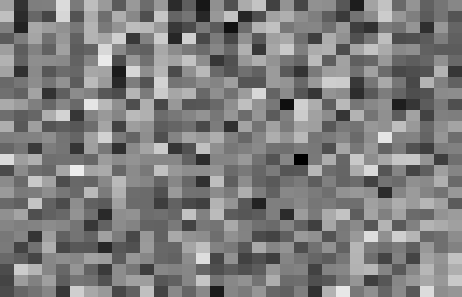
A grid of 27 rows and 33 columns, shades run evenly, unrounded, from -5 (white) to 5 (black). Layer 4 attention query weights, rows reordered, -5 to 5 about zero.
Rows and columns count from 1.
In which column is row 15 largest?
22
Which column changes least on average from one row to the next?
32
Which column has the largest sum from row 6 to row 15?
9
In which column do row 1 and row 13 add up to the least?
28
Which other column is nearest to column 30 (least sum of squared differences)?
29
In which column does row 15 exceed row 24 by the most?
15
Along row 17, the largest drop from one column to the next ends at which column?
16
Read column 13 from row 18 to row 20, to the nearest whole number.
-1 1 1
